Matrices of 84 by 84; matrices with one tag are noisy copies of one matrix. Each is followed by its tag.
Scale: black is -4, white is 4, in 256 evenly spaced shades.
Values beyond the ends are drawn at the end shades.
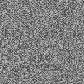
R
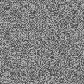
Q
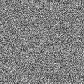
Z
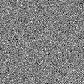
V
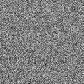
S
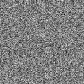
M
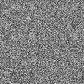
Q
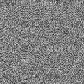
Z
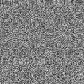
M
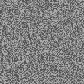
R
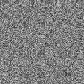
M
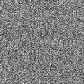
R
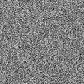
R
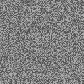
S
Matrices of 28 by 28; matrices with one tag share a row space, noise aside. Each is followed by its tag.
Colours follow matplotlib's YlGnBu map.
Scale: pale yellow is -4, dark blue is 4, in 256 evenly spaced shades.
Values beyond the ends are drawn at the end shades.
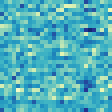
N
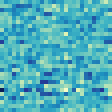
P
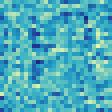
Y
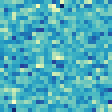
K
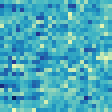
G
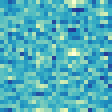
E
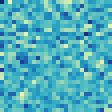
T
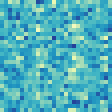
E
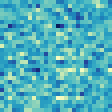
T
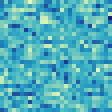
P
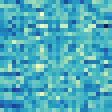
G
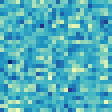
E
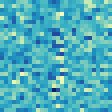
K
